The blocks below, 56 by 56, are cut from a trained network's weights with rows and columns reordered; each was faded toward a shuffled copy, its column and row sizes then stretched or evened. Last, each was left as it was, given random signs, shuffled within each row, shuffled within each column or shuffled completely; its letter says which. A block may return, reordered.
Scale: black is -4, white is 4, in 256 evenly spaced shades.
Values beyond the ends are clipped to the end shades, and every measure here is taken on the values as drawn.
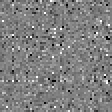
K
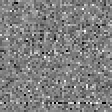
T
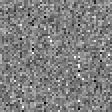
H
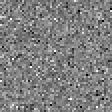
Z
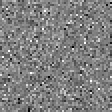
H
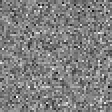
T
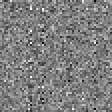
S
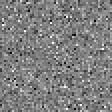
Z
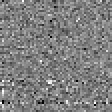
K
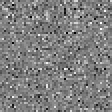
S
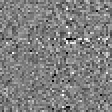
K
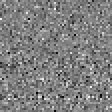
T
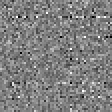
S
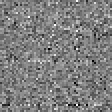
S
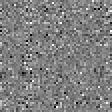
K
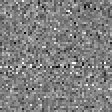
T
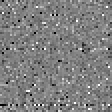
T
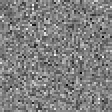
H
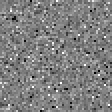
Z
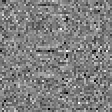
K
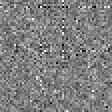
K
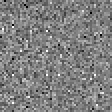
H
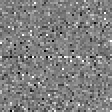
T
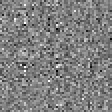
K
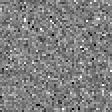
Z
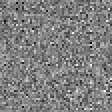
S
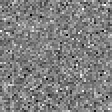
Z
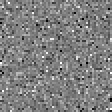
H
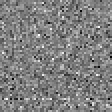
S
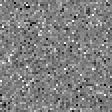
Z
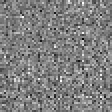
K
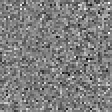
S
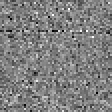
T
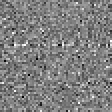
K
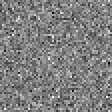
S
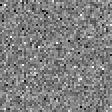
Z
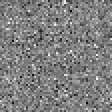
H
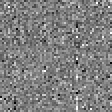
K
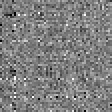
K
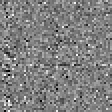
S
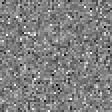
H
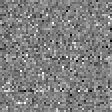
T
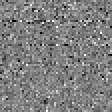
T
